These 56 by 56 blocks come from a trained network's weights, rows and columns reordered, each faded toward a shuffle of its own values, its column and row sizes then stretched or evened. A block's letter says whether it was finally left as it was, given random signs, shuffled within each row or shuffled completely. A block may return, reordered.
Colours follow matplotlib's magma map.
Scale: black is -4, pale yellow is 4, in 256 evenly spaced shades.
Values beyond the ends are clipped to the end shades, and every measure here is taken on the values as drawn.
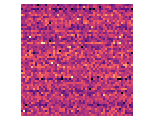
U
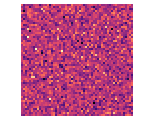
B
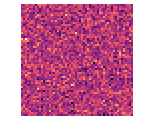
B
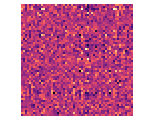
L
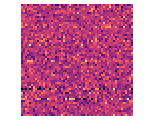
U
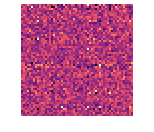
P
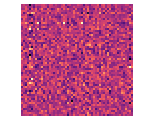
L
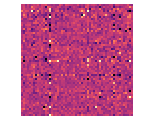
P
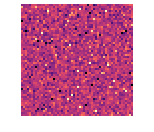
B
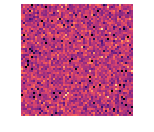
B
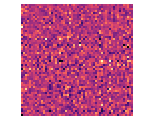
P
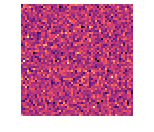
U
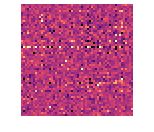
P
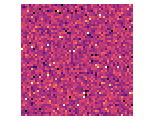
B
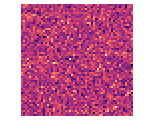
B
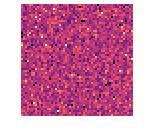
B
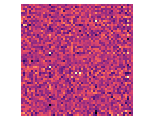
L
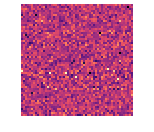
U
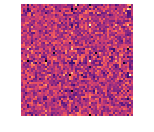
P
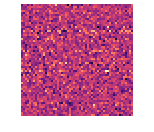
U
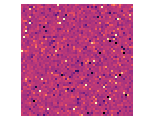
B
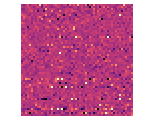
U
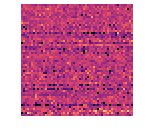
U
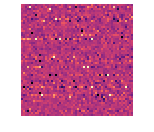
U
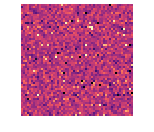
U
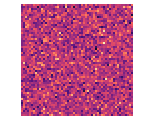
B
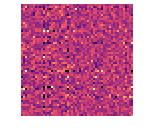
L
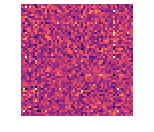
P
